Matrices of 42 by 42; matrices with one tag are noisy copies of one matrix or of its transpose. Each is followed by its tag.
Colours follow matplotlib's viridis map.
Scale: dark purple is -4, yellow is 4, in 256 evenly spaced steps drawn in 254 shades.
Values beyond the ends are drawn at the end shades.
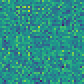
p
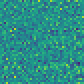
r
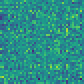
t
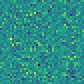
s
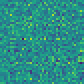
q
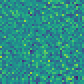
r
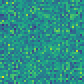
t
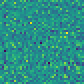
r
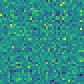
q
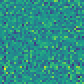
r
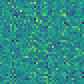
s
